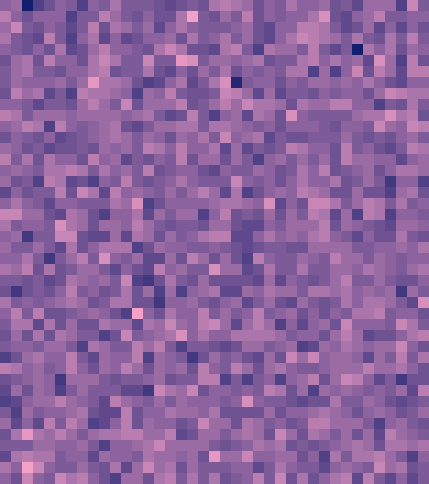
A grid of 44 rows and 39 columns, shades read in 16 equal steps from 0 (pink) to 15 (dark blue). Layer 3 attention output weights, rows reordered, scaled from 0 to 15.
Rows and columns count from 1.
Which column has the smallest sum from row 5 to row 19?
38
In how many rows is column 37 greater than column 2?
20
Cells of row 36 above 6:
25
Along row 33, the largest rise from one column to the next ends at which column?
14
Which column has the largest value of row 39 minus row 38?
35
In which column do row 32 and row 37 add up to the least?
23
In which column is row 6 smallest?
17
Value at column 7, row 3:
10
